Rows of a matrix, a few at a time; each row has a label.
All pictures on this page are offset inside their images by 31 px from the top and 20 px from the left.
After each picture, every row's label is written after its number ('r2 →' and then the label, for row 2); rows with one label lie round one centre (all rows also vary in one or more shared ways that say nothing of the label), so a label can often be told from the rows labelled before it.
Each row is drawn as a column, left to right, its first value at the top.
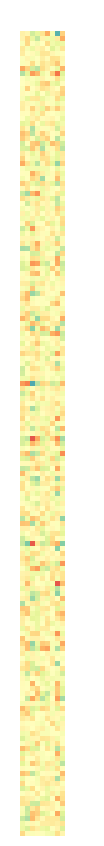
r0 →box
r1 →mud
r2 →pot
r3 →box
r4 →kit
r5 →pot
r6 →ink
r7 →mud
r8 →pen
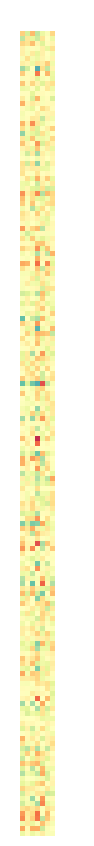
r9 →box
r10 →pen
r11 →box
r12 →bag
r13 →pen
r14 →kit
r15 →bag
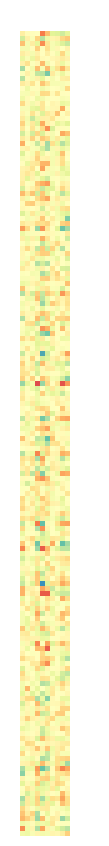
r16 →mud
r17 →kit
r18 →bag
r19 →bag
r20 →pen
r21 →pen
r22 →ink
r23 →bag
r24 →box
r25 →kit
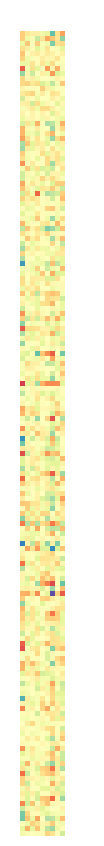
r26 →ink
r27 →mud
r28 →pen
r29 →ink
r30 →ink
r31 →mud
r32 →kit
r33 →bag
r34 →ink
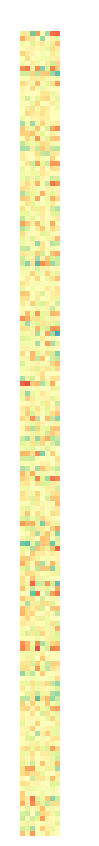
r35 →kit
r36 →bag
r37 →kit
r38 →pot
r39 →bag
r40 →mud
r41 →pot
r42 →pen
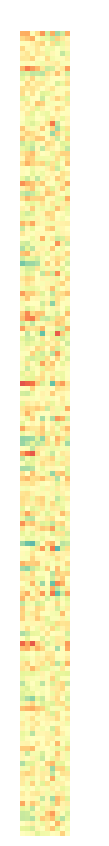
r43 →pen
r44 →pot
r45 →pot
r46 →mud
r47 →box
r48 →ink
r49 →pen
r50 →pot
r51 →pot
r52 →pot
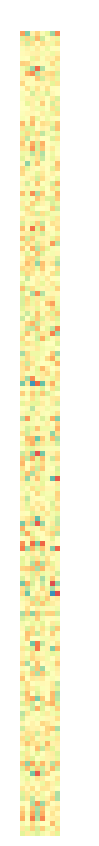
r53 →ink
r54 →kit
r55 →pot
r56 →ink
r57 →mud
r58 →ink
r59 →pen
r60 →ink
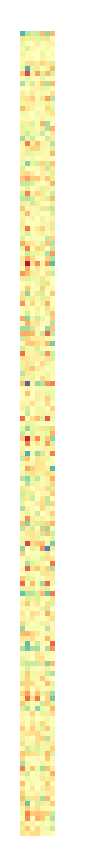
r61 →pen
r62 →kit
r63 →mud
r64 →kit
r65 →pen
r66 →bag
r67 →ink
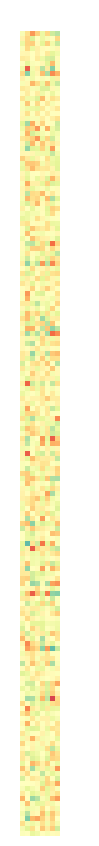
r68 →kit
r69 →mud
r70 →ink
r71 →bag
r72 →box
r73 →bag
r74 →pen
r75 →bag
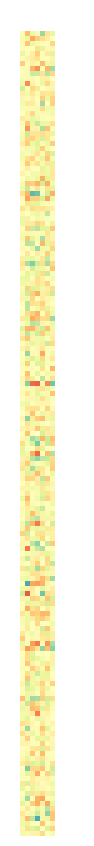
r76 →bag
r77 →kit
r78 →mud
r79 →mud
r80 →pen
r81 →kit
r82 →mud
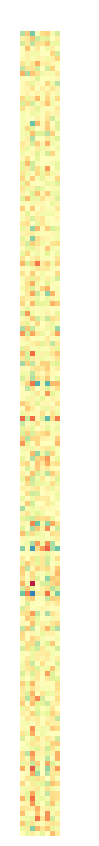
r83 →bag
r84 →mud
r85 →kit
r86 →pen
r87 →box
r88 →mud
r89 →ink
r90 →bag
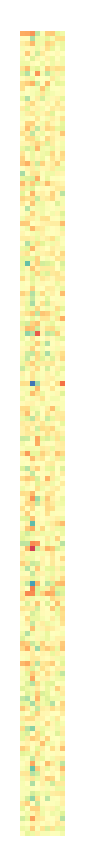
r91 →box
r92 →ink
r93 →kit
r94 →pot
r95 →ink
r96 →bag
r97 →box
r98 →pot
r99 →pot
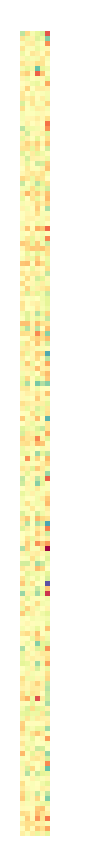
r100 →pen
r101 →pot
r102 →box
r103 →kit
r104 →kit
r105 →ink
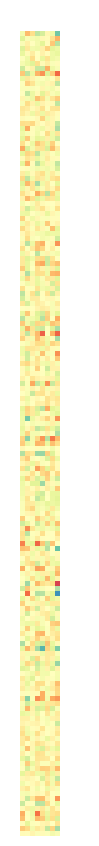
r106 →ink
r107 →box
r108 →box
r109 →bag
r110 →box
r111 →bag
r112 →pot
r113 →pot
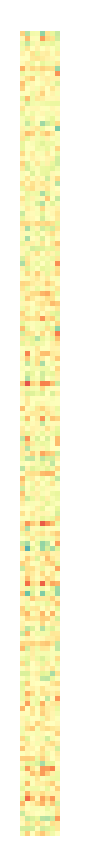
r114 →kit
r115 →bag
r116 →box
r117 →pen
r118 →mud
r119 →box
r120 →ink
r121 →ink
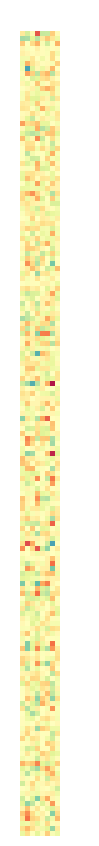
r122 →box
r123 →bag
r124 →ink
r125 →bag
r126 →pot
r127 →pot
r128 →ink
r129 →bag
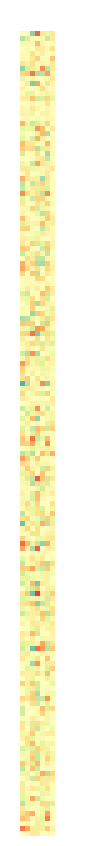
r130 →ink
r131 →ink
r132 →box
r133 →bag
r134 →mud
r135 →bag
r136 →ink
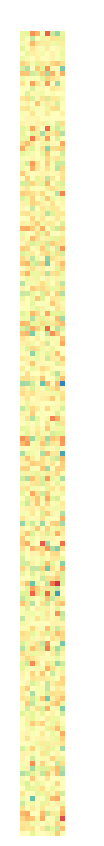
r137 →pot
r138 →pot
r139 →bag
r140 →mud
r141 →pen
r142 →kit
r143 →pot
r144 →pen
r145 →kit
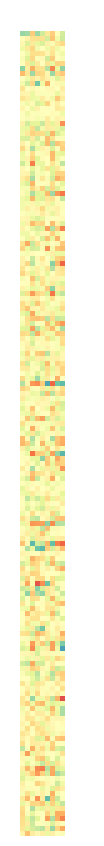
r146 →ink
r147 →pen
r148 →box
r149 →ink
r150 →bag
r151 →kit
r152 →box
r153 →pot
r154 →pen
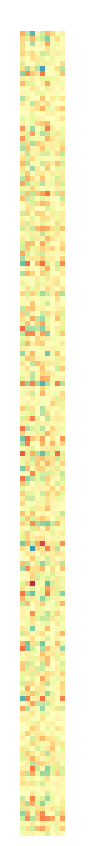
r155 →ink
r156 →bag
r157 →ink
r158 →box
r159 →pot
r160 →bag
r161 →bag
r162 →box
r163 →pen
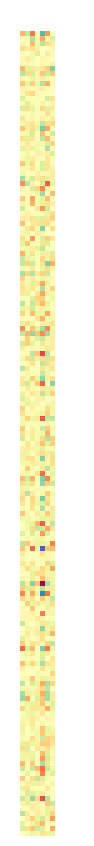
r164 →bag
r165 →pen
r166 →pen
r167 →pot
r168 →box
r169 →ink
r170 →box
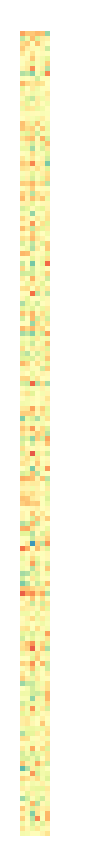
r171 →pen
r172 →pen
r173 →box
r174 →bag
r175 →bag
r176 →kit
